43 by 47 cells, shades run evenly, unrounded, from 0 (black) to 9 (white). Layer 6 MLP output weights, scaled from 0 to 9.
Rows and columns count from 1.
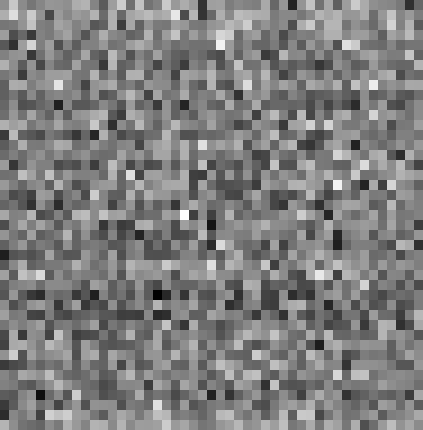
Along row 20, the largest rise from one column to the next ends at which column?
11
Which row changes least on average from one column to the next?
43
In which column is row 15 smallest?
40
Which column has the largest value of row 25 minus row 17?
25
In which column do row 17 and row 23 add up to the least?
24
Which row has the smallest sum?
30
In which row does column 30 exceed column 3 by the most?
8
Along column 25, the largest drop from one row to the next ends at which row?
6
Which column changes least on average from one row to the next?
10
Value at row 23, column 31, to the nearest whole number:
5
